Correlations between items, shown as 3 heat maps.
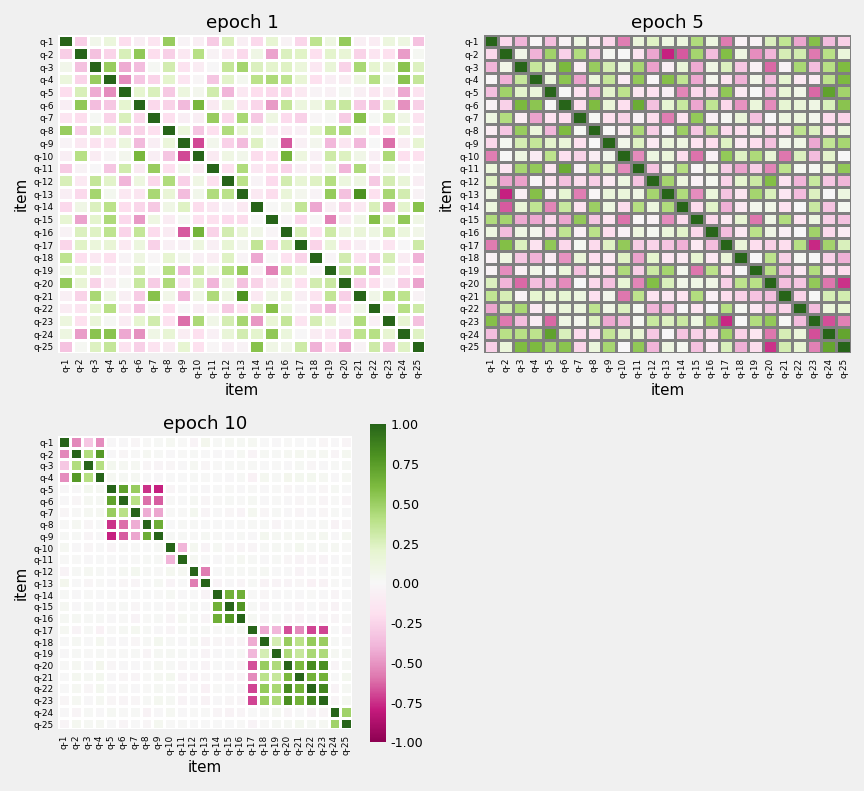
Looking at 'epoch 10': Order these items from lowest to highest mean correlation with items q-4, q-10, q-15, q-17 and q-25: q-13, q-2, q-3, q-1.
q-1, q-13, q-3, q-2
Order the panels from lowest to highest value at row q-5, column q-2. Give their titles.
epoch 10, epoch 1, epoch 5
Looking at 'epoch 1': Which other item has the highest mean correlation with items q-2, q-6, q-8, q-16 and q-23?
q-10
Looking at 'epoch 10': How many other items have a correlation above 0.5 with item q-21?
3
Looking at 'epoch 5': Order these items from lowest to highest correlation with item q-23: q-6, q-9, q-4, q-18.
q-9, q-4, q-18, q-6
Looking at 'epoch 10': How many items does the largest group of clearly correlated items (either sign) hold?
7
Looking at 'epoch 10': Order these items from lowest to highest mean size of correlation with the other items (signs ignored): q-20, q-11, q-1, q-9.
q-11, q-1, q-9, q-20
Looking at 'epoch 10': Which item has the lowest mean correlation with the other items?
q-17
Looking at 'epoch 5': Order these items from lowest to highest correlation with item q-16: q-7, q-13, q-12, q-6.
q-7, q-12, q-13, q-6
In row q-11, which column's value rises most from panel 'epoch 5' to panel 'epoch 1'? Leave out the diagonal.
q-7
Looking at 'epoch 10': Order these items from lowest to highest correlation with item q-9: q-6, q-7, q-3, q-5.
q-5, q-6, q-7, q-3
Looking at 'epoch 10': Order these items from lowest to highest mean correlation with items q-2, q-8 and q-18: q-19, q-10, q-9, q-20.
q-10, q-19, q-20, q-9
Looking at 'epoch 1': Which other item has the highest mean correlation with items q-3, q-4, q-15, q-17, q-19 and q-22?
q-24
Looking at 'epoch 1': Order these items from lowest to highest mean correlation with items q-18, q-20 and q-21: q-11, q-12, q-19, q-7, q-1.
q-11, q-7, q-12, q-19, q-1
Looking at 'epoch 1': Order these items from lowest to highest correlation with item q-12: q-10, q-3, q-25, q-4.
q-25, q-10, q-4, q-3
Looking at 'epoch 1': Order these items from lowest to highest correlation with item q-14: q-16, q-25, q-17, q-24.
q-16, q-24, q-17, q-25
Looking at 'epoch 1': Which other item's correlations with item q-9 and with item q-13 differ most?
q-21
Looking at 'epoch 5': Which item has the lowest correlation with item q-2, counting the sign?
q-13
